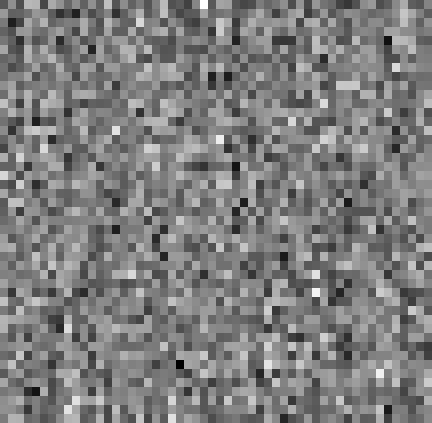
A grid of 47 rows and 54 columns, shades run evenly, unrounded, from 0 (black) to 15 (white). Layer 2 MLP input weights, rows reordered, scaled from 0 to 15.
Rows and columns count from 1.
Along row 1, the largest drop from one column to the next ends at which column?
27
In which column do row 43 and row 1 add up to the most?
26
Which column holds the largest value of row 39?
34
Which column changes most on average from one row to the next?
3
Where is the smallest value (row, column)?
41, 23
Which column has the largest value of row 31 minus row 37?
8
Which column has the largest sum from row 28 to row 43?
9
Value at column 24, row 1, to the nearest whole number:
4
